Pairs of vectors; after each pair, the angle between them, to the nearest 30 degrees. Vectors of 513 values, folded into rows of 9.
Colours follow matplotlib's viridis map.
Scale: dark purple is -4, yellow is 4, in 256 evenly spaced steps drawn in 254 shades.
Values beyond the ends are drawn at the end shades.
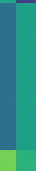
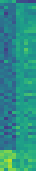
30 degrees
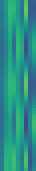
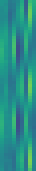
150 degrees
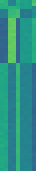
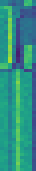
60 degrees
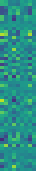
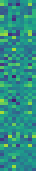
30 degrees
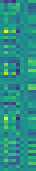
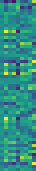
30 degrees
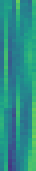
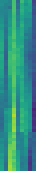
150 degrees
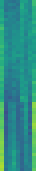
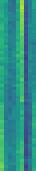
60 degrees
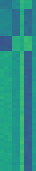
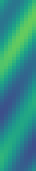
90 degrees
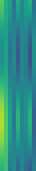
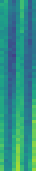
90 degrees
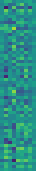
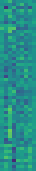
30 degrees
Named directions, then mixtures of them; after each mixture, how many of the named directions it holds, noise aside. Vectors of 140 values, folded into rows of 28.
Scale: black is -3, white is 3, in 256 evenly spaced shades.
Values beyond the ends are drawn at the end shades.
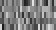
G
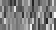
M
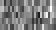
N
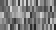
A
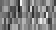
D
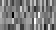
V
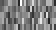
two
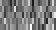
one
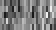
four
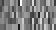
three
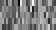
four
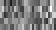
two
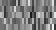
two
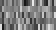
one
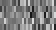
three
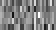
one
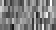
two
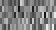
three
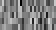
three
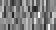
two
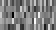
one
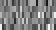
four
